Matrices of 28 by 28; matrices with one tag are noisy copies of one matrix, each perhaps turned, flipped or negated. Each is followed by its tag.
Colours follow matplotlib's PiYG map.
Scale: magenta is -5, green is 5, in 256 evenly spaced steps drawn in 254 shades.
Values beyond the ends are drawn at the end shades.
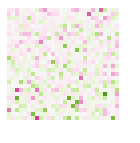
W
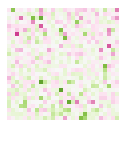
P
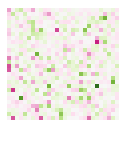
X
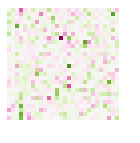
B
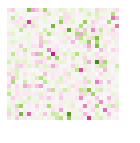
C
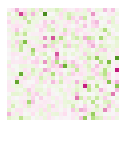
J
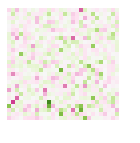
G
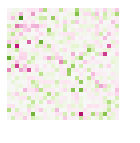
J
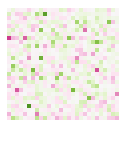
X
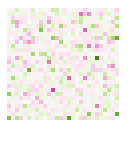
X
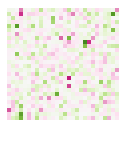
B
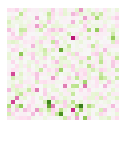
G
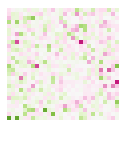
P
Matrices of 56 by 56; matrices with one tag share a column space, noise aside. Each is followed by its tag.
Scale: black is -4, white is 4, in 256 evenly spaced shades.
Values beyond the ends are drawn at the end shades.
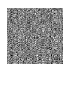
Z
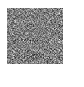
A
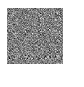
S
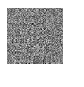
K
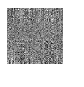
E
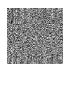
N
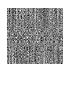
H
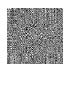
N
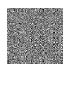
K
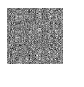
Z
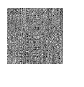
H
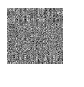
E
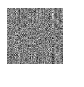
N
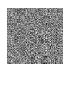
K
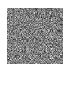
S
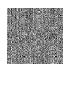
H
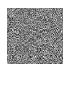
S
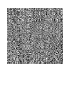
E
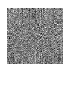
N
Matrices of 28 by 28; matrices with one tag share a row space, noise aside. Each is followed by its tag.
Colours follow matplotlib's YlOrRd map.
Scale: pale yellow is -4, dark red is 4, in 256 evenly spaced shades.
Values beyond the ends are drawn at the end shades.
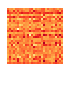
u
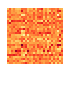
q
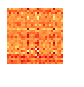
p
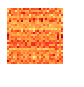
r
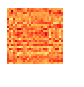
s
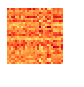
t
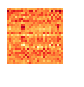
q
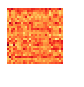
s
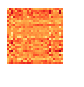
s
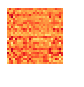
s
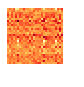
u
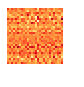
p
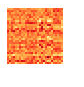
t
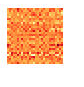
r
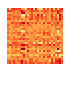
q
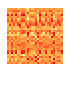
p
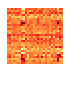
q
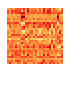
q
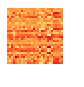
t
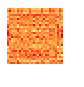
r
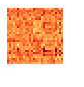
u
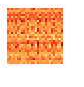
p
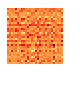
p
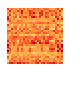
r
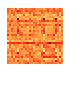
u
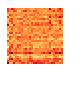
s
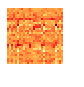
u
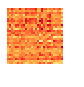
t
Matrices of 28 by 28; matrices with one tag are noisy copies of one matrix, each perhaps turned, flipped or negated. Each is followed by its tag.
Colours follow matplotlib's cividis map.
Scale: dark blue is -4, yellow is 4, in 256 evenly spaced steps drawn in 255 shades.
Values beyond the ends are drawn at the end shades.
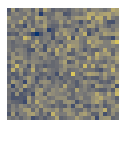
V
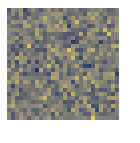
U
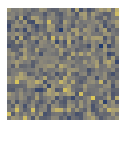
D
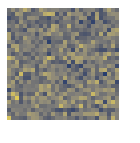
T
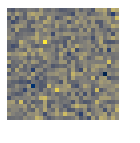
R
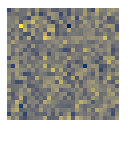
T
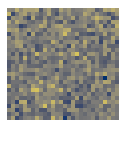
R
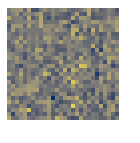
T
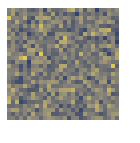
U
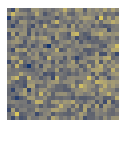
R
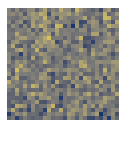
R
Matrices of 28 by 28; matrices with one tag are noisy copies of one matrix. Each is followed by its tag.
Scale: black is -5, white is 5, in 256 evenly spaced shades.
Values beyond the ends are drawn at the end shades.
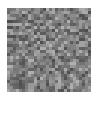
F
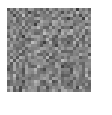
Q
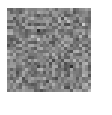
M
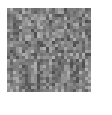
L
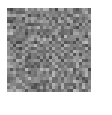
M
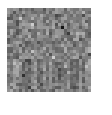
L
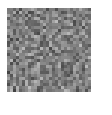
Q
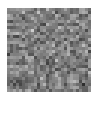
F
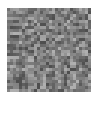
F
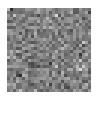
M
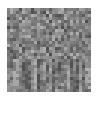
L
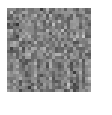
L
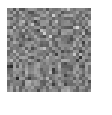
Q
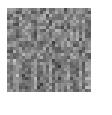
L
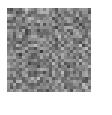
M
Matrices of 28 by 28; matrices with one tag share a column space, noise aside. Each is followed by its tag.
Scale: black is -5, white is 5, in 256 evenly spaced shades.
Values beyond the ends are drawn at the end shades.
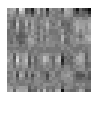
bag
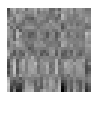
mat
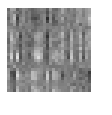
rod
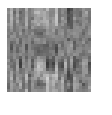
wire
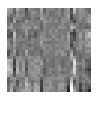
mat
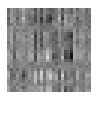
rod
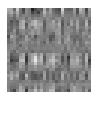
bag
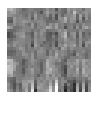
mat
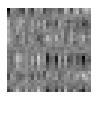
bag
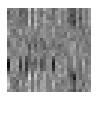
wire
